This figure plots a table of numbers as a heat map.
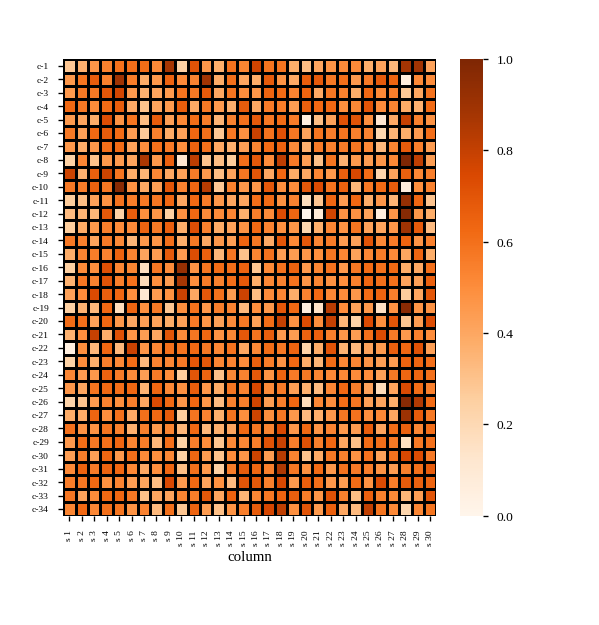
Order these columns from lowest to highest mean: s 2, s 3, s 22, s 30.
s 2, s 3, s 30, s 22
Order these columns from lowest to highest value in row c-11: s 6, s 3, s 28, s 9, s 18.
s 3, s 18, s 6, s 9, s 28
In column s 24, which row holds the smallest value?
c-20
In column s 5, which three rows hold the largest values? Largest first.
c-10, c-2, c-3
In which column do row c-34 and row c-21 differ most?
s 18
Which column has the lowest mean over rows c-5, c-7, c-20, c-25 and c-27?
s 26
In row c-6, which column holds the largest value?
s 16
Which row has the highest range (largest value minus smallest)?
c-12
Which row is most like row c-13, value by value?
c-11
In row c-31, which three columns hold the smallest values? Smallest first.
s 13, s 10, s 7
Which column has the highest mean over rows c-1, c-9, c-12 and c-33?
s 28
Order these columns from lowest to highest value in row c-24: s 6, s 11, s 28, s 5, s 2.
s 2, s 6, s 5, s 28, s 11
